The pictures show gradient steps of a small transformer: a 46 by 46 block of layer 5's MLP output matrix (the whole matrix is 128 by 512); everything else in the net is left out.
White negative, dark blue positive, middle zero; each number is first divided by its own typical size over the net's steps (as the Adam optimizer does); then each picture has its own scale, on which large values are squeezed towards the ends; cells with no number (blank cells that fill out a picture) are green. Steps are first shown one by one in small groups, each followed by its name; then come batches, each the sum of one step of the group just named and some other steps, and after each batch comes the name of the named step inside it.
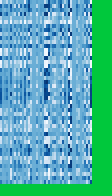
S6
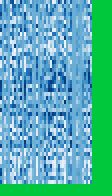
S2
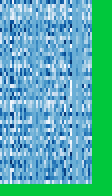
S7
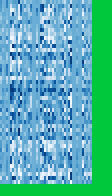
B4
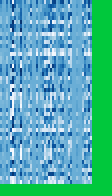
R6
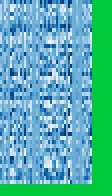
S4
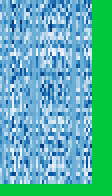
R6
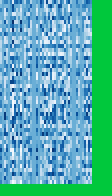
R6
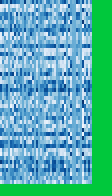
S7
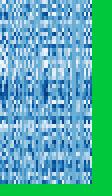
S6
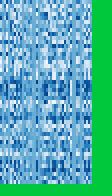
S7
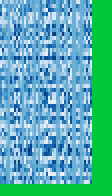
S6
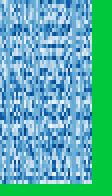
S4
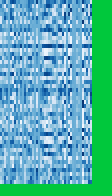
S6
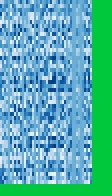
S2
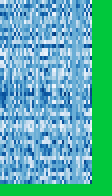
S6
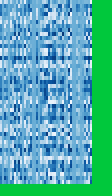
S6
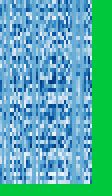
S2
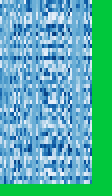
S6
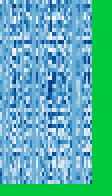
S2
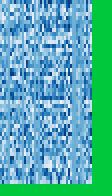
S4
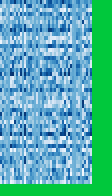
S4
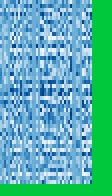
B4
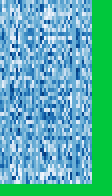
B4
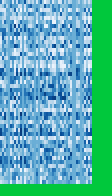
S7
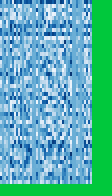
S7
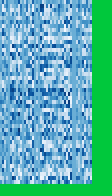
B4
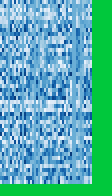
S7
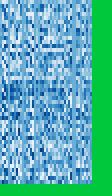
B4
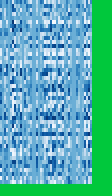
R6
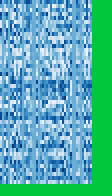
S7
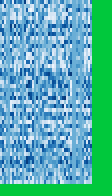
S7
